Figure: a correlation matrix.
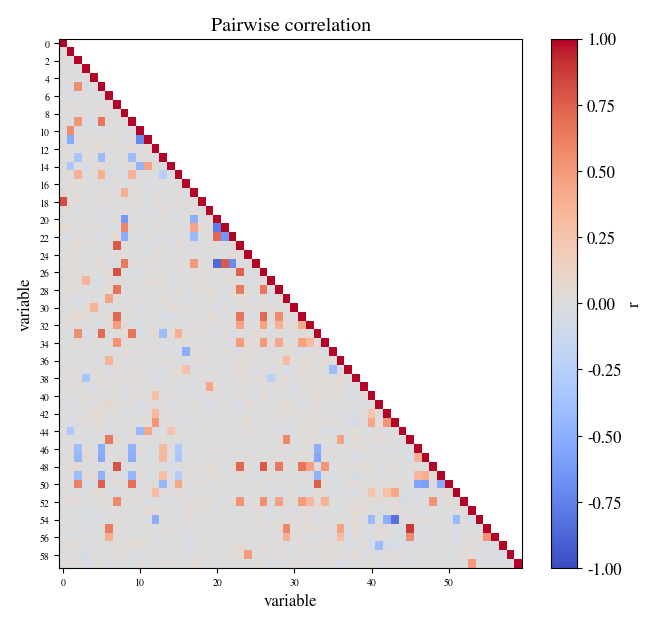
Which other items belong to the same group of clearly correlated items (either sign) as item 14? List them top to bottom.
1, 10, 11, 44
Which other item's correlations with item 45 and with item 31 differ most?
55
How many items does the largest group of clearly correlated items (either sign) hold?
10
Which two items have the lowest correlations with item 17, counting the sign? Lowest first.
20, 22
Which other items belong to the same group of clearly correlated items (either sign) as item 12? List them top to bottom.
40, 42, 43, 51, 54
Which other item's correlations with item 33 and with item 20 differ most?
25
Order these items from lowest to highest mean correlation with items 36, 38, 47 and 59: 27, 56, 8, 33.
33, 27, 8, 56
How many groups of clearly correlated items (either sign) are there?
14
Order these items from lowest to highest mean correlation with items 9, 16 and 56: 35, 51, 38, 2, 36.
35, 51, 38, 36, 2
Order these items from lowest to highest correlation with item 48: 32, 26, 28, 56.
56, 32, 28, 26
